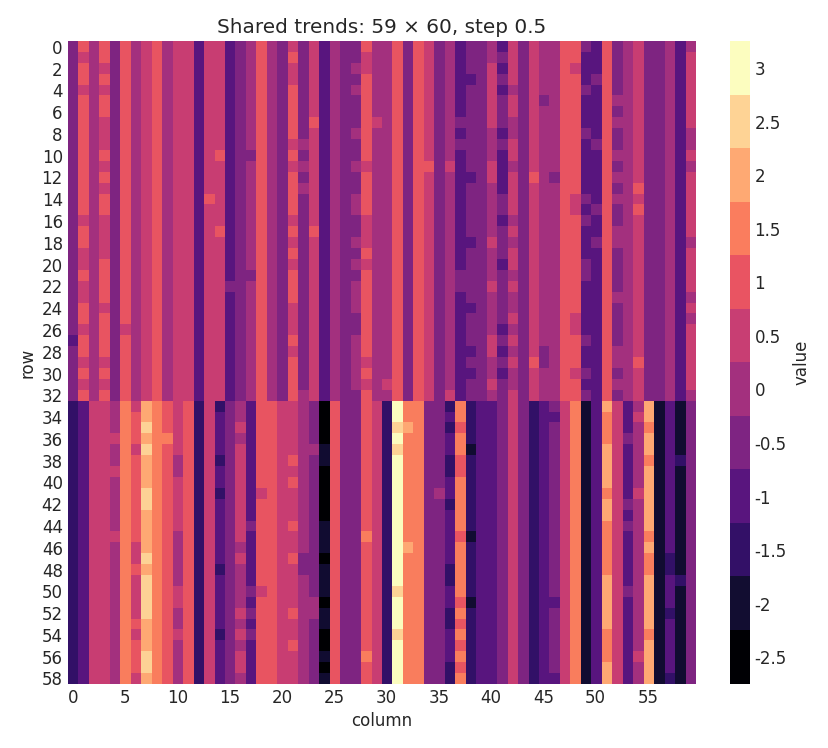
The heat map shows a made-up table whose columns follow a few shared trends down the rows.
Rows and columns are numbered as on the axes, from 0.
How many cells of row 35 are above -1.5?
50
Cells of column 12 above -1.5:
33
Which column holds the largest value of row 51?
31
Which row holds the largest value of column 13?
14
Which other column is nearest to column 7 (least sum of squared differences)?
51
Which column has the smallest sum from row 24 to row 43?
24
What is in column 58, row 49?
-1.5
